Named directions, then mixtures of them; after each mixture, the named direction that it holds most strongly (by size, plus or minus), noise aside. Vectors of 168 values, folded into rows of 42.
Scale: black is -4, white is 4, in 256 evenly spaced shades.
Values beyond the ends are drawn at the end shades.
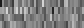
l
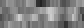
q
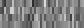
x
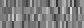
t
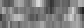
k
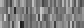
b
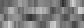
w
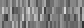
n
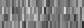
n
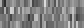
x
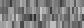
w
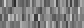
t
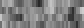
k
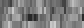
w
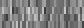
n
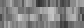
q
